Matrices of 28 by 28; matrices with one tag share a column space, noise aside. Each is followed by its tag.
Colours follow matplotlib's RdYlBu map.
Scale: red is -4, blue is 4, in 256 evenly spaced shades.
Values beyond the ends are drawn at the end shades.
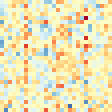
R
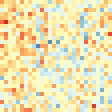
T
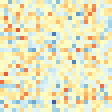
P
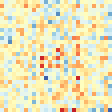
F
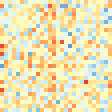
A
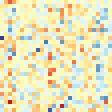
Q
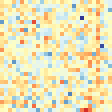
R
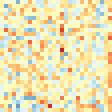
Q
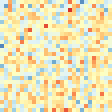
F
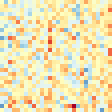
Q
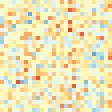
R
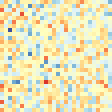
A
